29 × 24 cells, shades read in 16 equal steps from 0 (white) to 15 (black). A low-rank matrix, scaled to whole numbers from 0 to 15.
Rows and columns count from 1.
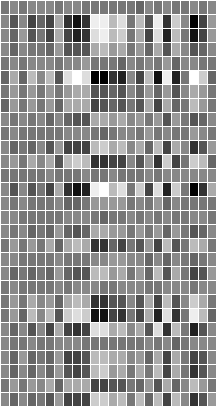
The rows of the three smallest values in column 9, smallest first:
6, 23, 12
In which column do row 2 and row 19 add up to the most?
22
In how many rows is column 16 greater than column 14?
13
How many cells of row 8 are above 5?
18
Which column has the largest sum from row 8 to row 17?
9
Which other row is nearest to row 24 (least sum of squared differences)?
3
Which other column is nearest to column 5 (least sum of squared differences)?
15
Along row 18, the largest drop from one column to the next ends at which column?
19
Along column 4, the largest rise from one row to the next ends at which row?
24
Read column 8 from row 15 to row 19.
9 7 9 5 8
